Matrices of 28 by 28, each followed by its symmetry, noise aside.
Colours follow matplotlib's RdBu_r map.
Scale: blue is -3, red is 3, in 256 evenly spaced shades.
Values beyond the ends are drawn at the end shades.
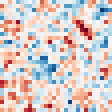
symmetric across the other diagonal.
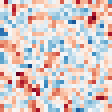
symmetric across the other diagonal.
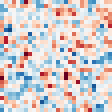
no symmetry.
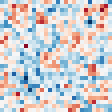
symmetric across the other diagonal.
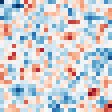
symmetric.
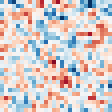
no symmetry.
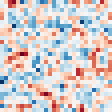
no symmetry.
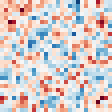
symmetric.
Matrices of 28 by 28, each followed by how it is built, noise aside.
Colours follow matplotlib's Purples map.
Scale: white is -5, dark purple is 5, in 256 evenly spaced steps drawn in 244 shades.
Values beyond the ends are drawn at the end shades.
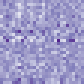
low rank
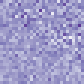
upper triangular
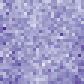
smooth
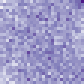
smooth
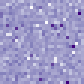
sparse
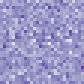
repeating columns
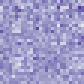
low rank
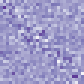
banded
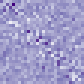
banded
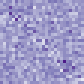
banded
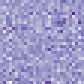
low rank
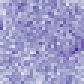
smooth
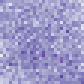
smooth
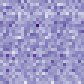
repeating columns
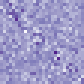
banded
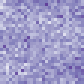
smooth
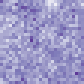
smooth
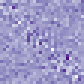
banded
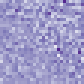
upper triangular
